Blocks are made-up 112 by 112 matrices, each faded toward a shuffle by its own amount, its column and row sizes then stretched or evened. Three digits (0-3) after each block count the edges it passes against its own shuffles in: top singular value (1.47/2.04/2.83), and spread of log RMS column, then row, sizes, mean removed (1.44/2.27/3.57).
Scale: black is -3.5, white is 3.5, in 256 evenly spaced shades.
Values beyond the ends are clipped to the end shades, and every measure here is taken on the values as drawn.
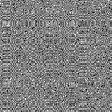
3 0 0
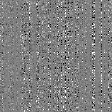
1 3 2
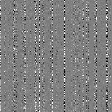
3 3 1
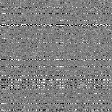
3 1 3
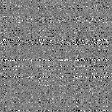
1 2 3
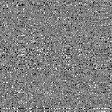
2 1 2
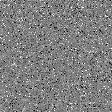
1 0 0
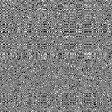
3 0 2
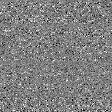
1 0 2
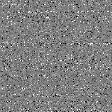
1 1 2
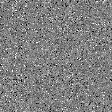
0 1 1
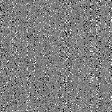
2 2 0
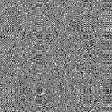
3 1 1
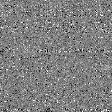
1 1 2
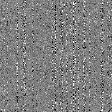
0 3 0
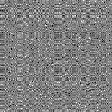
3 0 1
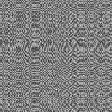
3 2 0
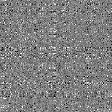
2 1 2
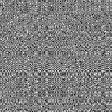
3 0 2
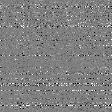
1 1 3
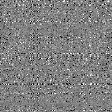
2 1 2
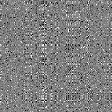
3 2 1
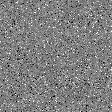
0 0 0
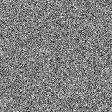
1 0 0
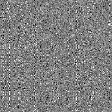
2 2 0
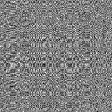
3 1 2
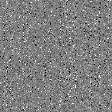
0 2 0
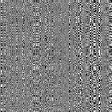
3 3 0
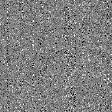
0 2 0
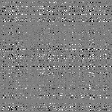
2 2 3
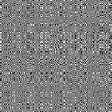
3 3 3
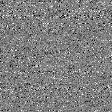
0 0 2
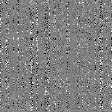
1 3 1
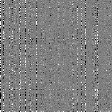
3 3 1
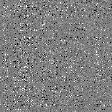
0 2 2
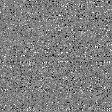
1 1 2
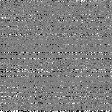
2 1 3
